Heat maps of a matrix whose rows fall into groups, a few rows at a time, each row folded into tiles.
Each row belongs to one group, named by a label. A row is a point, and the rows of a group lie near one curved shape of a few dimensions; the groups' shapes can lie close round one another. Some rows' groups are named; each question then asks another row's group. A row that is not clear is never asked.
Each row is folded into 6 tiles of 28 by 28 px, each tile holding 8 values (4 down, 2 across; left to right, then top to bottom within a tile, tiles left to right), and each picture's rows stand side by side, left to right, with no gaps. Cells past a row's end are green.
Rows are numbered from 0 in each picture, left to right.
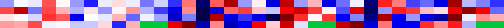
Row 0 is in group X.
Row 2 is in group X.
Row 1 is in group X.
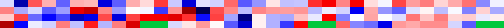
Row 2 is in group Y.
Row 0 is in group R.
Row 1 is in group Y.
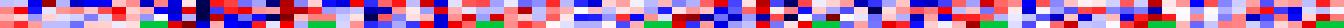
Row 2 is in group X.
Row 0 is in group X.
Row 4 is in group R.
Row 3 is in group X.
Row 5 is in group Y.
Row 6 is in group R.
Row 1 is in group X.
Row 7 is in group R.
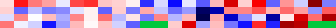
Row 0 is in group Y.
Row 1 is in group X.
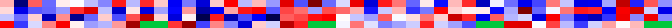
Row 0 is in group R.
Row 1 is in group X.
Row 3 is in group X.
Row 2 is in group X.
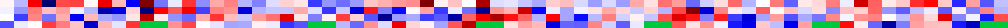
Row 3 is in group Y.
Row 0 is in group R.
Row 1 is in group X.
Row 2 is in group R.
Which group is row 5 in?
Y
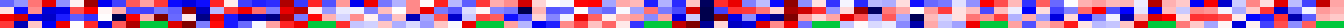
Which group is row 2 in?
R
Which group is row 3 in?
Y
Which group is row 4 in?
X
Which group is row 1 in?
X
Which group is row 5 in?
Y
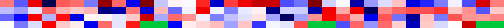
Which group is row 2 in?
Y
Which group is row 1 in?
R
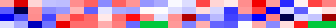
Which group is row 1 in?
R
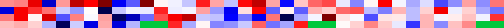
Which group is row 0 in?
R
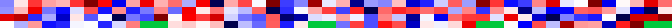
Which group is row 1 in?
R
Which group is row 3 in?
R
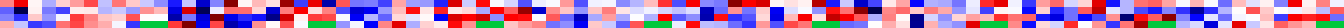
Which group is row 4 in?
X
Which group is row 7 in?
Y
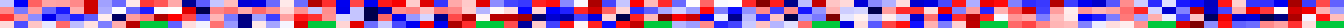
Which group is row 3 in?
R
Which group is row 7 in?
X
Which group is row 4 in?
R
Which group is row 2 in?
X
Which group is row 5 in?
Y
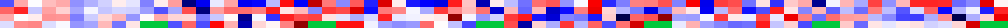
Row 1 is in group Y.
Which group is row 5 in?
R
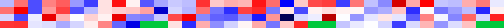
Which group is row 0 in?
X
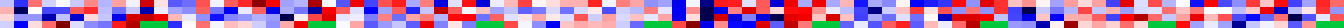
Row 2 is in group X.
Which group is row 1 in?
R
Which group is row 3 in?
Y
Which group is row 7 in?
R
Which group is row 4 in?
X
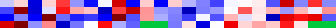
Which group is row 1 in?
Y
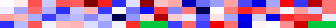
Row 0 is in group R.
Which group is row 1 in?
Y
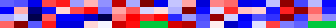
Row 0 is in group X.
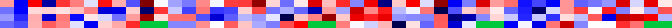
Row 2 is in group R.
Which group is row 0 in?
R
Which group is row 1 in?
R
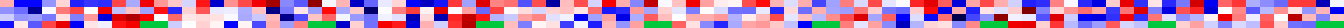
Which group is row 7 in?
X
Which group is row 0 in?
Y
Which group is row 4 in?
Y
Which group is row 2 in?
Y
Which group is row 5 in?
R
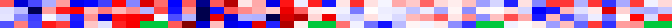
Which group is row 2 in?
Y
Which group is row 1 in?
X
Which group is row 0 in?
Y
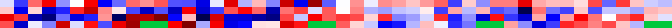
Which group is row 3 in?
Y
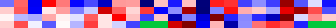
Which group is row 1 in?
X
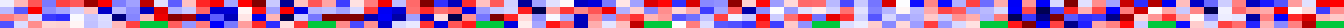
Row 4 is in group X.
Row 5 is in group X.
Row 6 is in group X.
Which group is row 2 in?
R
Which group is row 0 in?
R
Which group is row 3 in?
Y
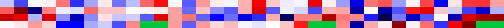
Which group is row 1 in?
R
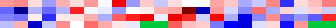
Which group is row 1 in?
Y
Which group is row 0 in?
Y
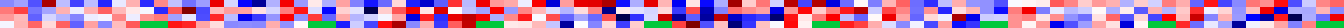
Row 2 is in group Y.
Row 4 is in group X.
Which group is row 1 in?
X
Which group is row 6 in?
Y
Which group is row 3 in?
R
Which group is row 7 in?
R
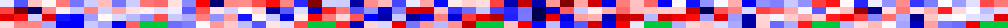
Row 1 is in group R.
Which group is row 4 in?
Y
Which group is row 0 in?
Y
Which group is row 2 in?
R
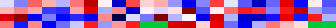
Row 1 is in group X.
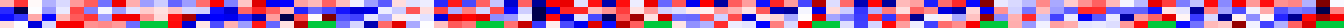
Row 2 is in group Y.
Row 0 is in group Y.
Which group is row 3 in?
X
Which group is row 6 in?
R
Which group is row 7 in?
R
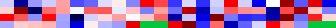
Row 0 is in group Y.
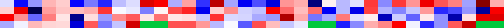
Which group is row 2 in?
R
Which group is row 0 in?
Y
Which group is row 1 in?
X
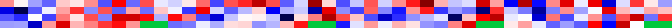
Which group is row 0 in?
Y
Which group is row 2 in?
R
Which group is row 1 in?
R
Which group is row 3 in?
X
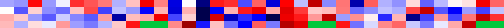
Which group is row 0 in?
R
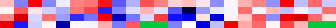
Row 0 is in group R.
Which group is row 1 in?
Y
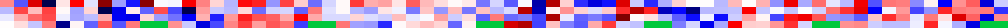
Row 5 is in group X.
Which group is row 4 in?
Y
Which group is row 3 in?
X
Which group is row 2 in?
Y
